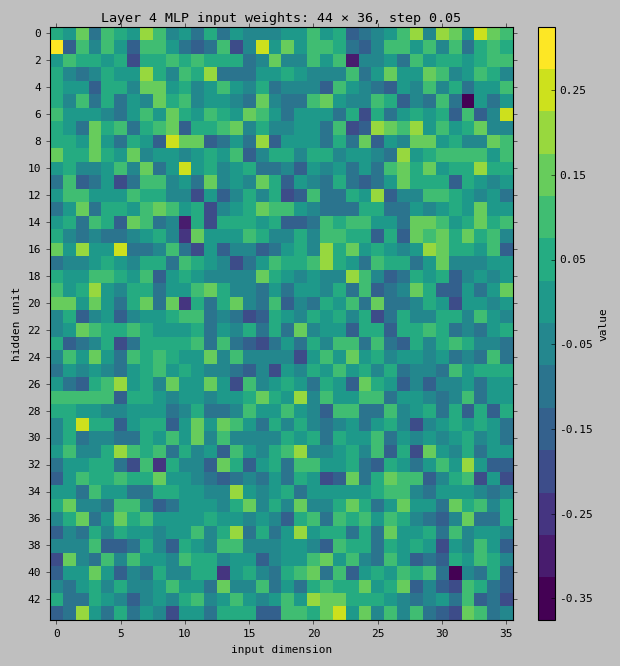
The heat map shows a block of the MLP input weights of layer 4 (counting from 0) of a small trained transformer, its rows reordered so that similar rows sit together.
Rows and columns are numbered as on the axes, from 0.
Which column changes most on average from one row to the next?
5
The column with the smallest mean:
15
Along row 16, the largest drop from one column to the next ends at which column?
6
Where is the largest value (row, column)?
1, 0
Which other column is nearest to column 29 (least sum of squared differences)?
34
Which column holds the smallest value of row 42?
35
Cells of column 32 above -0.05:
31
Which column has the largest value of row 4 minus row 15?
10
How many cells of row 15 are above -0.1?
30
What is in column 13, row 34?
-0.05
